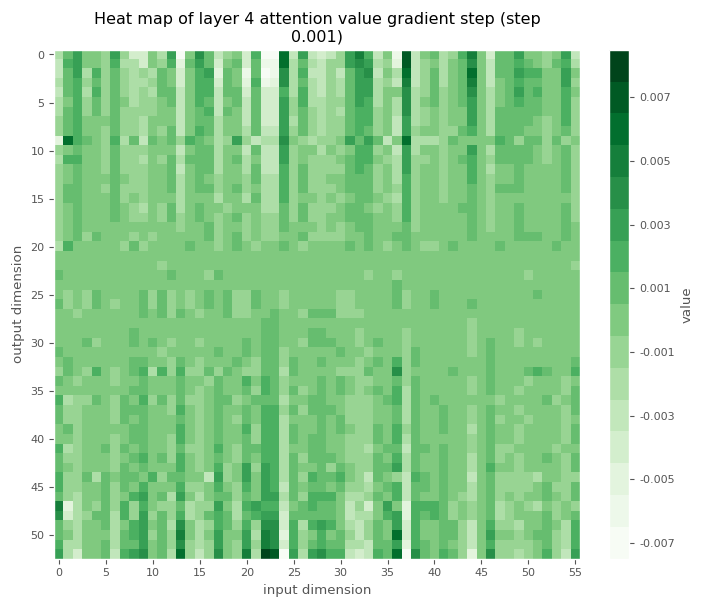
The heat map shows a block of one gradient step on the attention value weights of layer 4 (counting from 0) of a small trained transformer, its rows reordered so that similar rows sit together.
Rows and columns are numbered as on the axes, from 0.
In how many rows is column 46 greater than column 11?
19
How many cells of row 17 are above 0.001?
1
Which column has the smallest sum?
20
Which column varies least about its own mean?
45
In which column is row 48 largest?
0
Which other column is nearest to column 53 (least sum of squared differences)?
14
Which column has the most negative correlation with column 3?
4
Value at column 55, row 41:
0
